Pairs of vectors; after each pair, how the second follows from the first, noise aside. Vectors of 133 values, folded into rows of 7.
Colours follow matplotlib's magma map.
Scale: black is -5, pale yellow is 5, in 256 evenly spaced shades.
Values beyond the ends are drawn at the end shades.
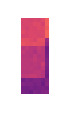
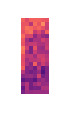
reversed, negated.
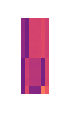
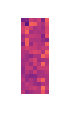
reversed, negated, partly zeroed.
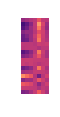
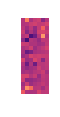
wrapped around, partly zeroed.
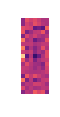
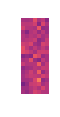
wrapped around, shrunk.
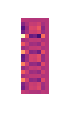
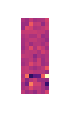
reversed, partly zeroed.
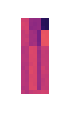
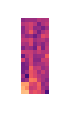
reversed, negated.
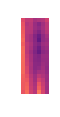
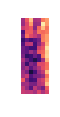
reversed, scaled up.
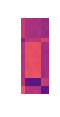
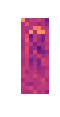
reversed, negated, partly zeroed.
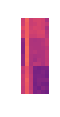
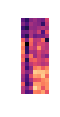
negated, scaled up.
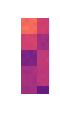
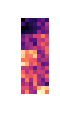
negated, scaled up.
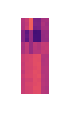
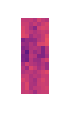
wrapped around, shrunk.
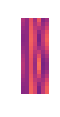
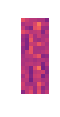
reversed, partly zeroed.
